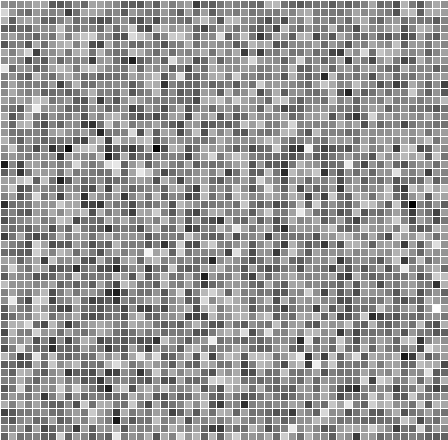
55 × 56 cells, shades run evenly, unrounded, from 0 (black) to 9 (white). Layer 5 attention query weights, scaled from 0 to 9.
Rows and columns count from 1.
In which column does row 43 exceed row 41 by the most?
27
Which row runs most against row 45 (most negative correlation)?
43
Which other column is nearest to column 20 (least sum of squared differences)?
42
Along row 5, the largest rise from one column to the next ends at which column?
17
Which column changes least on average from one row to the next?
2
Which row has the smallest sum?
19
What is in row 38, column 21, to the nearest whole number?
4
